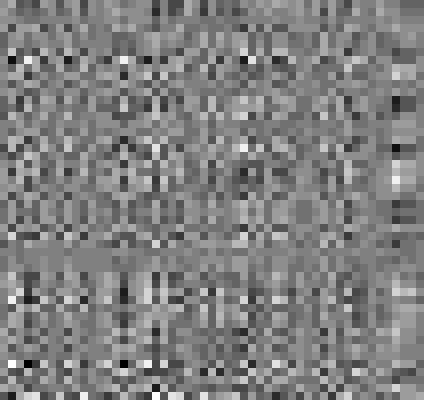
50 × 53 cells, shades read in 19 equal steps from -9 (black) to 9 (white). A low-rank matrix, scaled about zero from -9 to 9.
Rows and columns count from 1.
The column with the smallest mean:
16
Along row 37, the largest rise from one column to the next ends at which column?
28
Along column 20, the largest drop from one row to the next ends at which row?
49
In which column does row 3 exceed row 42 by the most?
31
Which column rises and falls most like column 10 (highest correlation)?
42
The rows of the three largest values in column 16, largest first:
8, 47, 14
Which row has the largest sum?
37
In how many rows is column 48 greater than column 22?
23
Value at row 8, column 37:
4
